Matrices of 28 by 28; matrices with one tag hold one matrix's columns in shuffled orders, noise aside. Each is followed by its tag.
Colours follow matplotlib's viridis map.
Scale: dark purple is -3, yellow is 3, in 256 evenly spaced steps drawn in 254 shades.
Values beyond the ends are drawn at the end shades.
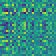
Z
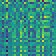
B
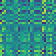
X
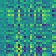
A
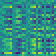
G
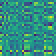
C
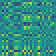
C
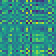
X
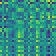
B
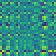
C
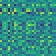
Z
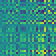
X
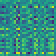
G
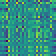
B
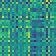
B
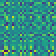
C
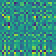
C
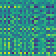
G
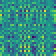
A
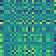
X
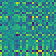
C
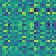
Z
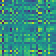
X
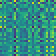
B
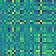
X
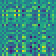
A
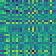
X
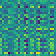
G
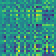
A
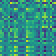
B
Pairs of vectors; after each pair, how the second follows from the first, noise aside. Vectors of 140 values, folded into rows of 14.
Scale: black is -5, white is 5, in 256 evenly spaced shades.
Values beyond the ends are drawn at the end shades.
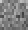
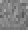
shrunk.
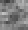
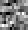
wrapped around, scaled up.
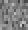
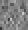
wrapped around, negated, partly zeroed.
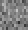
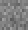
wrapped around, negated, shrunk.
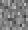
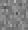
wrapped around, shrunk.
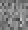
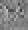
reversed, partly zeroed.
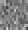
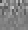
reversed, partly zeroed.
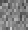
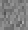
wrapped around, shrunk.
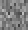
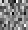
wrapped around, scaled up.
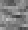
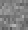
wrapped around, negated, shrunk.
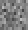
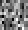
wrapped around, scaled up.
